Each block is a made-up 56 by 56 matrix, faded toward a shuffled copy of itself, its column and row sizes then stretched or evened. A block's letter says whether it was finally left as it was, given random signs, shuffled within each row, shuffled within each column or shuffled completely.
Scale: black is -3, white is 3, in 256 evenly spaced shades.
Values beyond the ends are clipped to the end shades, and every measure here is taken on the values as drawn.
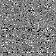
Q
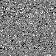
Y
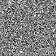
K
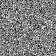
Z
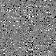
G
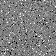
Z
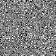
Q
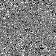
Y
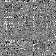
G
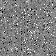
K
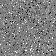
Z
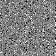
K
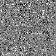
Q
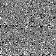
Q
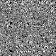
Q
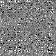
G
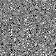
Q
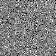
K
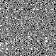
Q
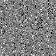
K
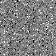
K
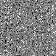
K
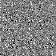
Q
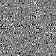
G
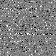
Y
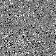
Q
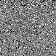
Y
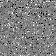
Y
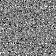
Y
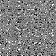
G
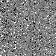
K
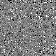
Q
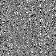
K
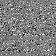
Y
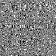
G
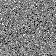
Z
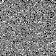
Y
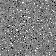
Z
